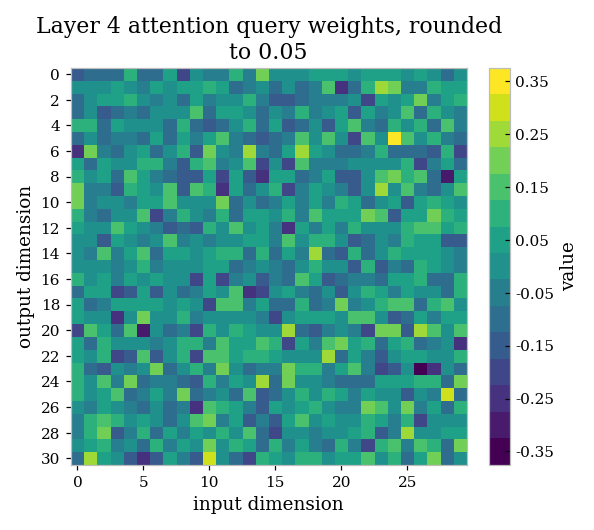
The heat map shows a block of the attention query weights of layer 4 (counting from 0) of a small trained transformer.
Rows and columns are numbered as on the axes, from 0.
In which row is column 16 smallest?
12
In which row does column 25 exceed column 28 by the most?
8
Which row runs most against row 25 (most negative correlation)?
0
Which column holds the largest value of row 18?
20
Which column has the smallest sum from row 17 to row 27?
9
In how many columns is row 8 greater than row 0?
15
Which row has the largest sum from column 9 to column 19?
22
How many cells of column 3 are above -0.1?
21
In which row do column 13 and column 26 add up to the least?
23
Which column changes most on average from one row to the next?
26
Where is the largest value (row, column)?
5, 24
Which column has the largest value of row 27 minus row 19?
3
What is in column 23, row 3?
-0.05
